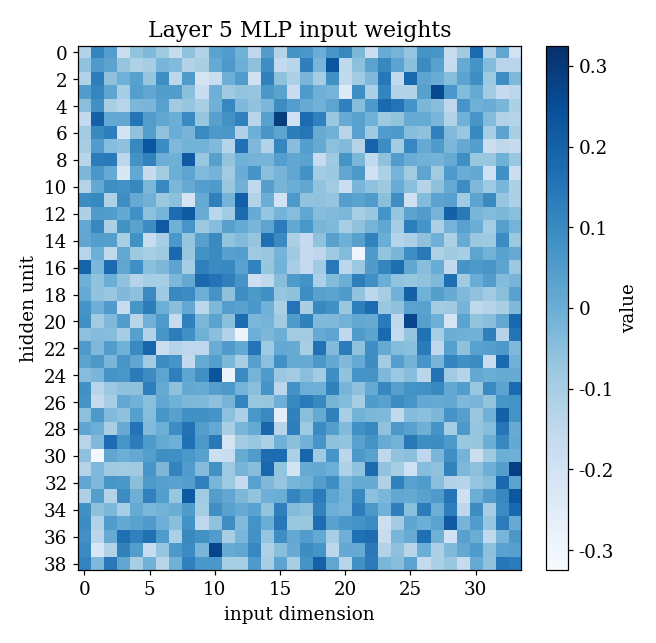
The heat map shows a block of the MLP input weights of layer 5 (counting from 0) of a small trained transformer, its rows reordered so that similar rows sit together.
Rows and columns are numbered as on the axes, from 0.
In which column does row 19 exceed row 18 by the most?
22
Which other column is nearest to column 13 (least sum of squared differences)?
0
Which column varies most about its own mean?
33
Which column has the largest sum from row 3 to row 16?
1
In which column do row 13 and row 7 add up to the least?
31
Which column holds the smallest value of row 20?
28
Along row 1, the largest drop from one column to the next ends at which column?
20
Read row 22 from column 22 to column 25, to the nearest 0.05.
0.1 0 -0.05 -0.05
